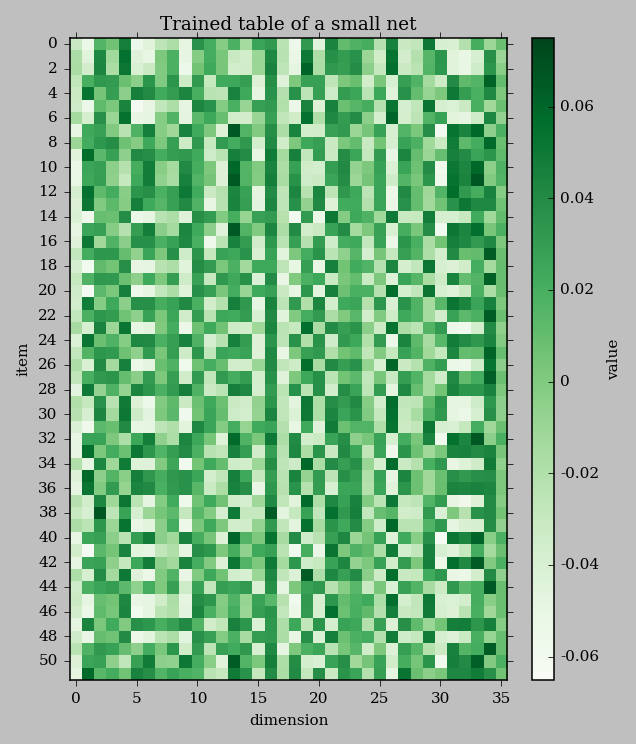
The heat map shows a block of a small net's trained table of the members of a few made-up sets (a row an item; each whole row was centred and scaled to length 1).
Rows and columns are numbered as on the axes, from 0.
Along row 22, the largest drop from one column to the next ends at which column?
17
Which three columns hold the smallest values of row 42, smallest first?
30, 0, 12
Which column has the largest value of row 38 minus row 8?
21
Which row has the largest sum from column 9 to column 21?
40
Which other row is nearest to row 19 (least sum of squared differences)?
49
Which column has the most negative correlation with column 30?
35
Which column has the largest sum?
16
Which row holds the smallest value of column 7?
45
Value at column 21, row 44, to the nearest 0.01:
-0.02
